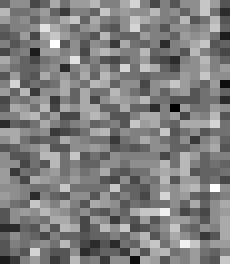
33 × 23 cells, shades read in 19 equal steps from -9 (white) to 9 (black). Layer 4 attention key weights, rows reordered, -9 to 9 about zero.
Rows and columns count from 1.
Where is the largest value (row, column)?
14, 18
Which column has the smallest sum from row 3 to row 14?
5
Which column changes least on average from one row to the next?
9
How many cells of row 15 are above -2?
13
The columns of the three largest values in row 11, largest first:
23, 15, 3
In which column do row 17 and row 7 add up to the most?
4
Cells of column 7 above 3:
4
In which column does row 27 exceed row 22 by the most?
19
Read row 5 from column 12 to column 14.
1 2 2
